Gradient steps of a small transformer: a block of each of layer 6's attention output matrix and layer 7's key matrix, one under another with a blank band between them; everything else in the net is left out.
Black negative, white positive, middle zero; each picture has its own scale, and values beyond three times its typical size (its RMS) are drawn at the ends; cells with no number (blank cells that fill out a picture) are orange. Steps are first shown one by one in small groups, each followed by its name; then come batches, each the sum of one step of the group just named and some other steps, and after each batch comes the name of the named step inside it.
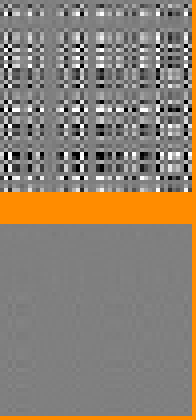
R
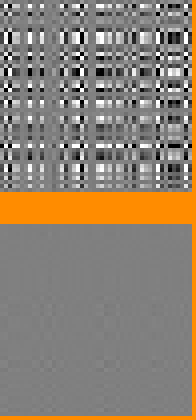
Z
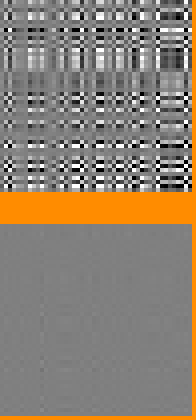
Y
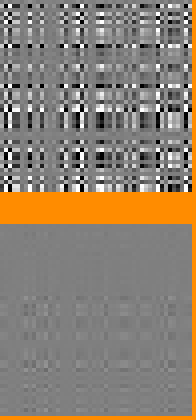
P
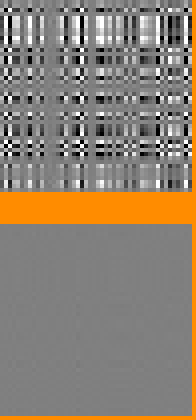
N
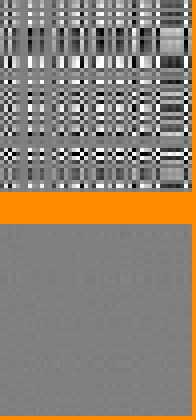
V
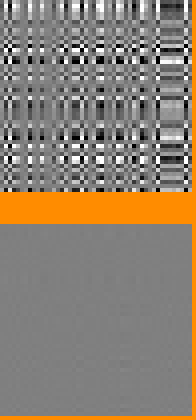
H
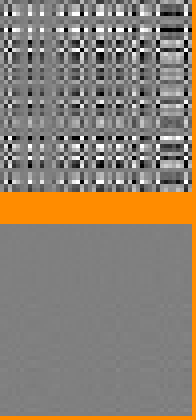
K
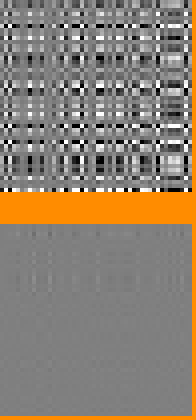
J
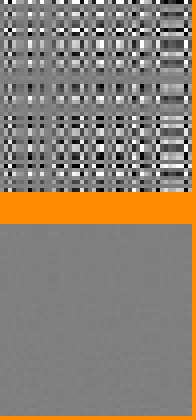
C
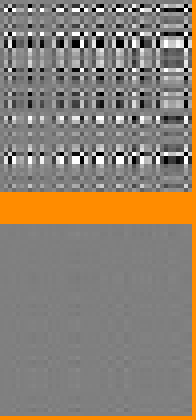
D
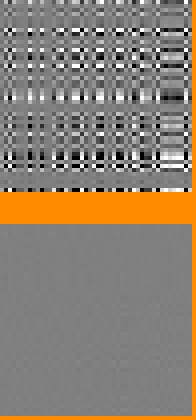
C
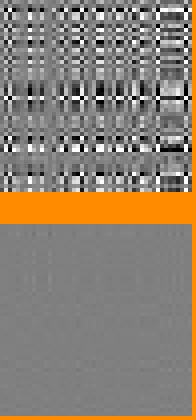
J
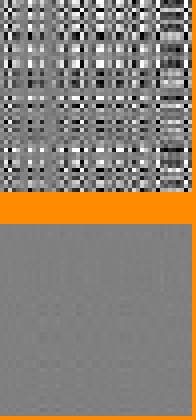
C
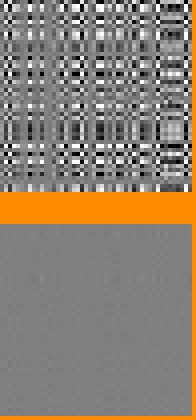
Z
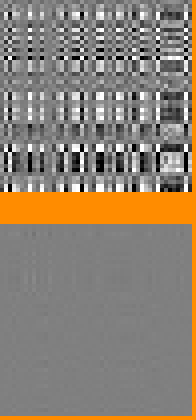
J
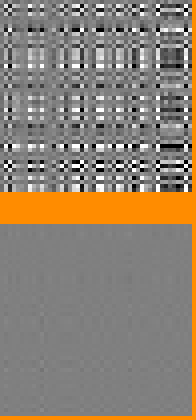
Y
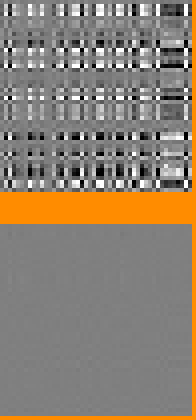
V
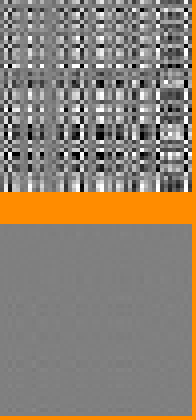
R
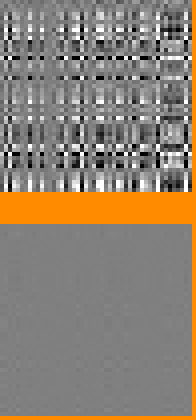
K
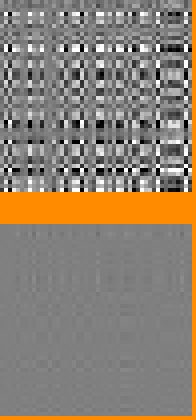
J
